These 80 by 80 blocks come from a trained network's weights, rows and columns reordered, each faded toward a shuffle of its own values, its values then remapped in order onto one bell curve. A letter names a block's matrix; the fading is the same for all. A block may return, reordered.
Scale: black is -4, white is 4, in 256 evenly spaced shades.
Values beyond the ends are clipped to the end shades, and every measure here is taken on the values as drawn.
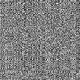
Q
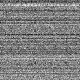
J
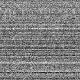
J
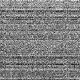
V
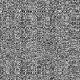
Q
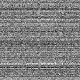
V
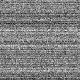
V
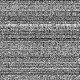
J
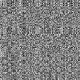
Q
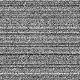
J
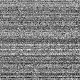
V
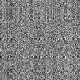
Q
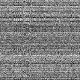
V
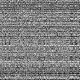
V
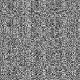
Q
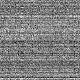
V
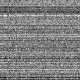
J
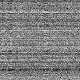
V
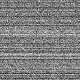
J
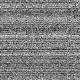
V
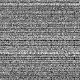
V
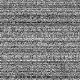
V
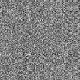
Q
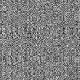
Q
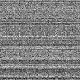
V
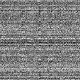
V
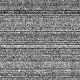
J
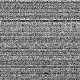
V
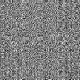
Q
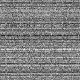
J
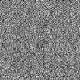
Q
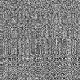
Q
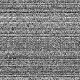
V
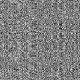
Q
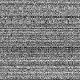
V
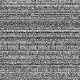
V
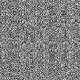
Q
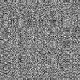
Q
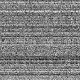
J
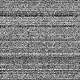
V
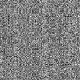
Q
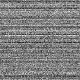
J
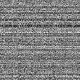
V
